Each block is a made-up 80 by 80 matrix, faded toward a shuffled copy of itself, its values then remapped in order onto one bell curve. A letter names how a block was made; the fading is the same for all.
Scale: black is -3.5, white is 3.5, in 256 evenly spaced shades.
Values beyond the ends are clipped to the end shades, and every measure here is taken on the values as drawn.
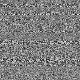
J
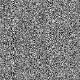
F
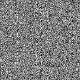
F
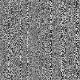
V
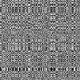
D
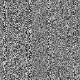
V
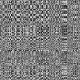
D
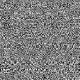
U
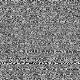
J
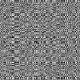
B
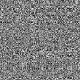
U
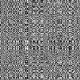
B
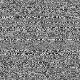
J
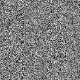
F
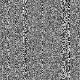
V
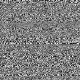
J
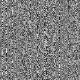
V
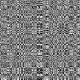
D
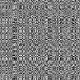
D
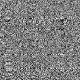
U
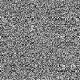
U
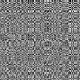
B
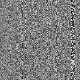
V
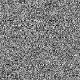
U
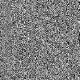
F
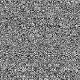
U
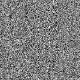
F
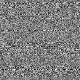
J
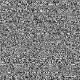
J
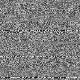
J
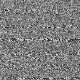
J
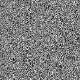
F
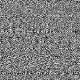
U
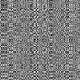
D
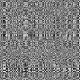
B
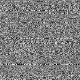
J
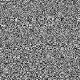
U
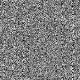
F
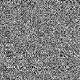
U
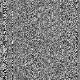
V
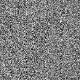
F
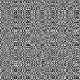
D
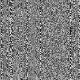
V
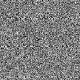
U
